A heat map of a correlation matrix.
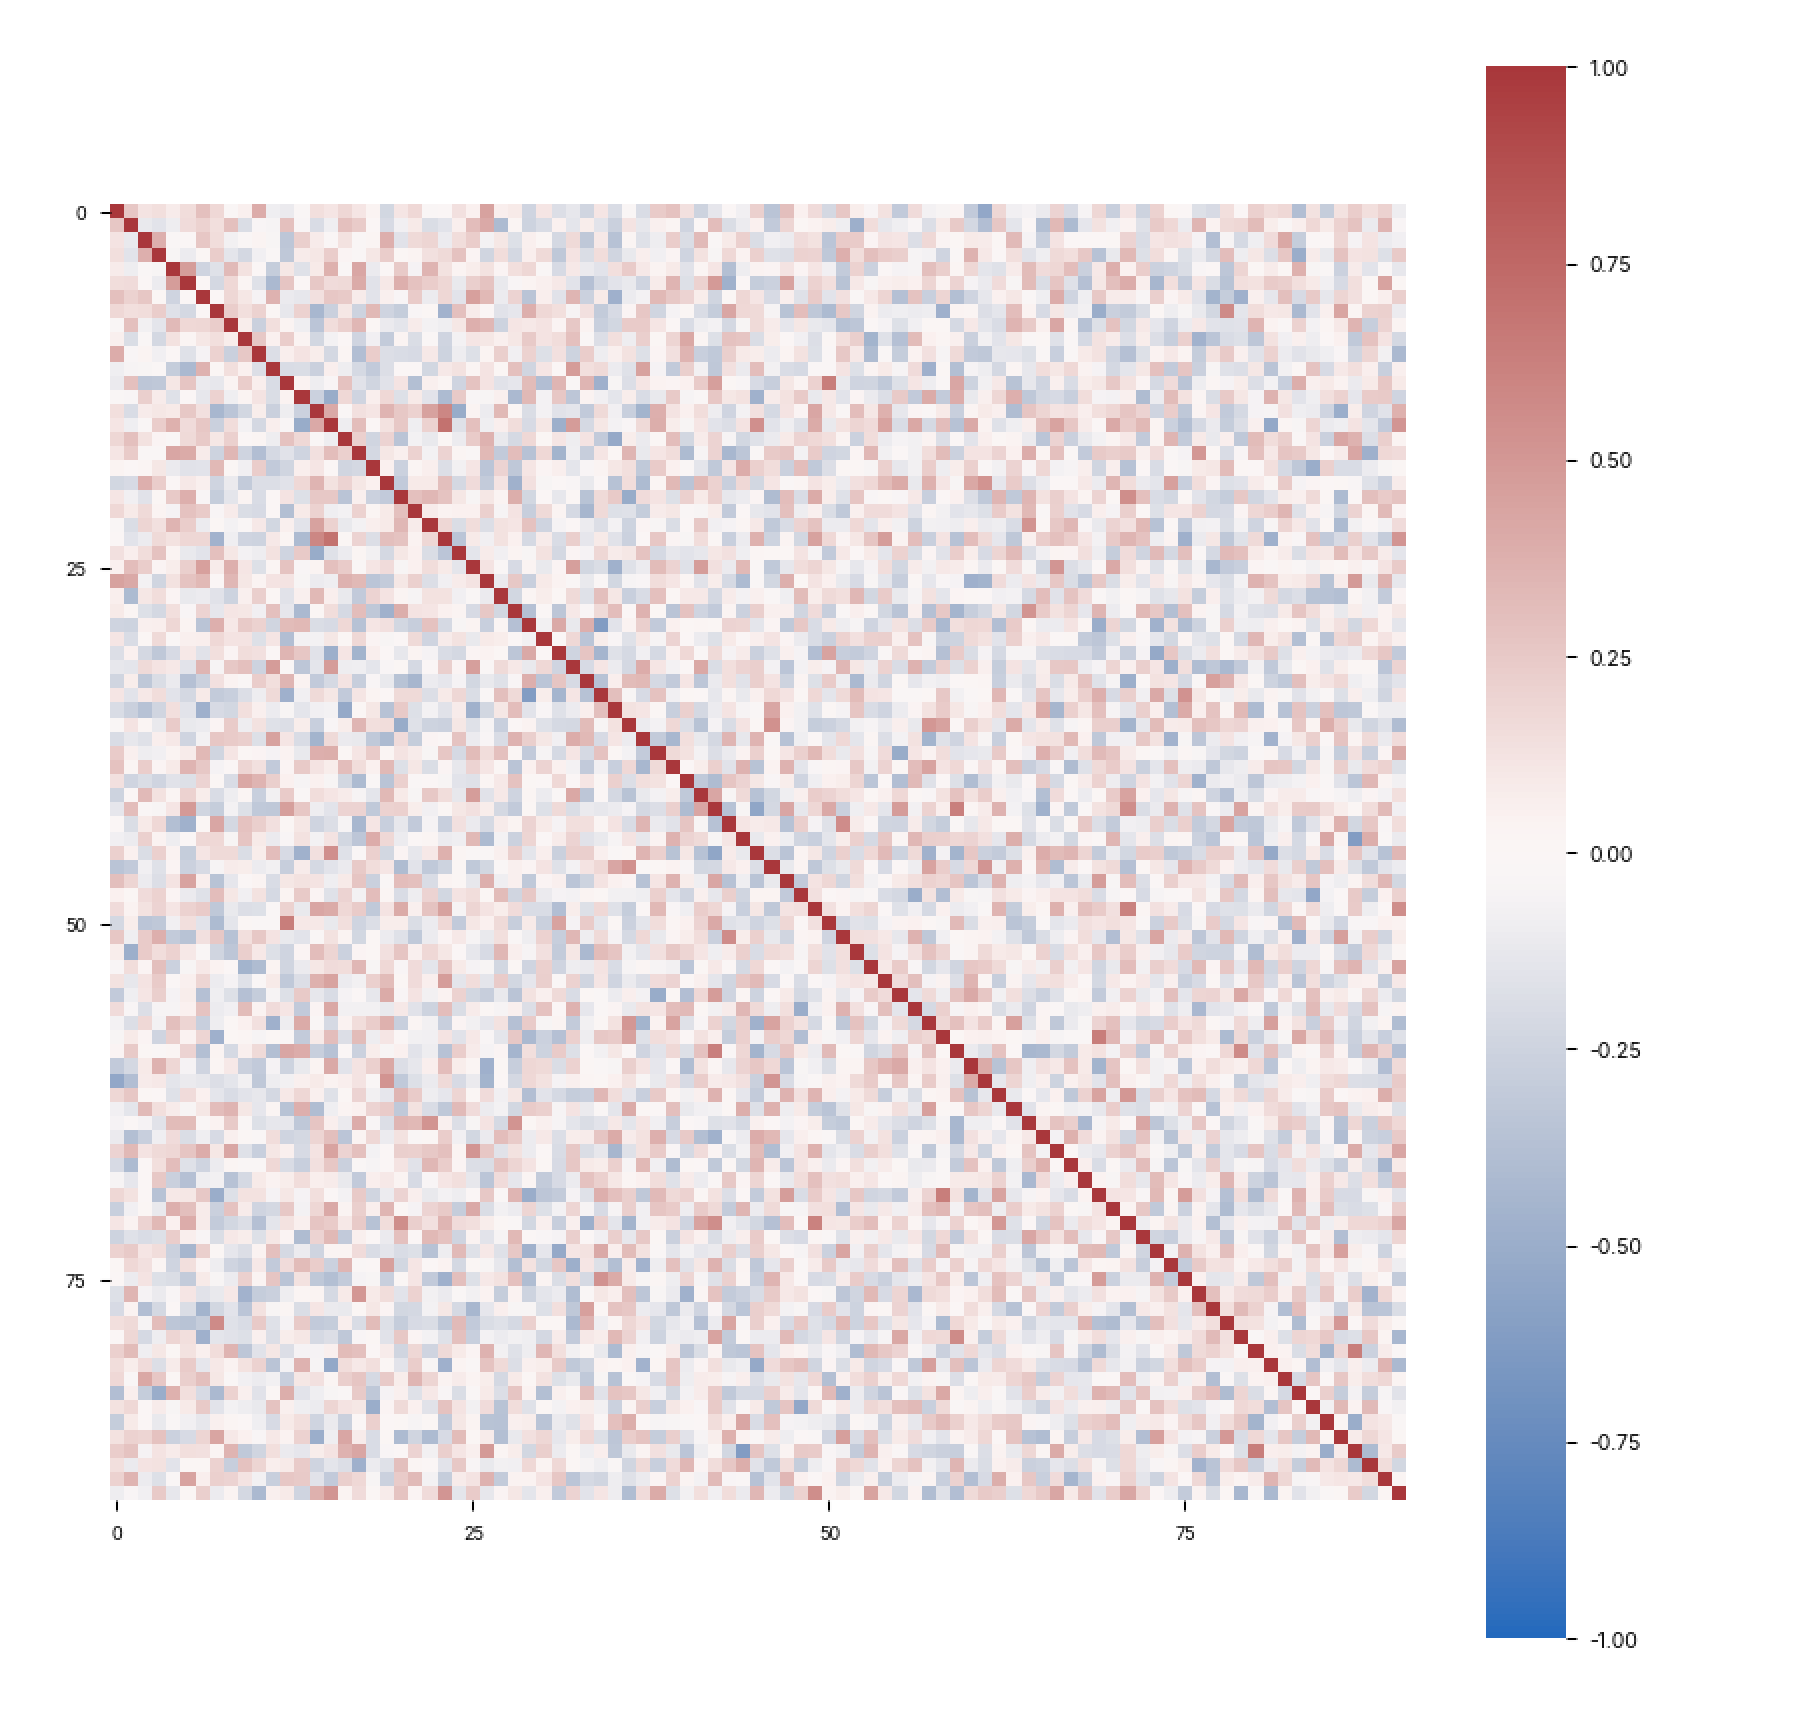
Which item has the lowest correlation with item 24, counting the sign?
14
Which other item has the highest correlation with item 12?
50
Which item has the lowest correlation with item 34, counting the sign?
29
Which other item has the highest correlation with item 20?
71
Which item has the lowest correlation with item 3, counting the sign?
83
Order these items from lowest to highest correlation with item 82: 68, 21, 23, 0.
68, 23, 0, 21
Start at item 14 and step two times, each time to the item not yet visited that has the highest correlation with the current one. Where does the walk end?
15
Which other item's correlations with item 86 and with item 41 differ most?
78
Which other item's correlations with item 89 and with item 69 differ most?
58
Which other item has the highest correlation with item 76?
17
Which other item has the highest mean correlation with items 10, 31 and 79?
59
